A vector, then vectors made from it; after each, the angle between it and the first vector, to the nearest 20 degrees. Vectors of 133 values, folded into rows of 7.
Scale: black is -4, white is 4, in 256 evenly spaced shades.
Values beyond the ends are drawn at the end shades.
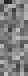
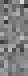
80 degrees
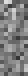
160 degrees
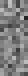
100 degrees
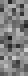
60 degrees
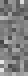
80 degrees
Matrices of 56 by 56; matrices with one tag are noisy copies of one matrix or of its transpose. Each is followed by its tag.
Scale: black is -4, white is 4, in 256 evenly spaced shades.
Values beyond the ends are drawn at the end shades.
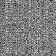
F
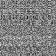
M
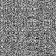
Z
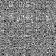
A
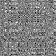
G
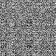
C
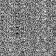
M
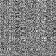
M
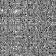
A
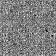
C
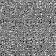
C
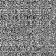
M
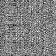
F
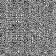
F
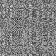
G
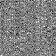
M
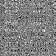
G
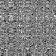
A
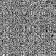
C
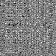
F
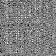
F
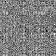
C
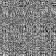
C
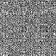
C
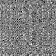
G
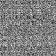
M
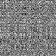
Z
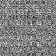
M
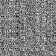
M
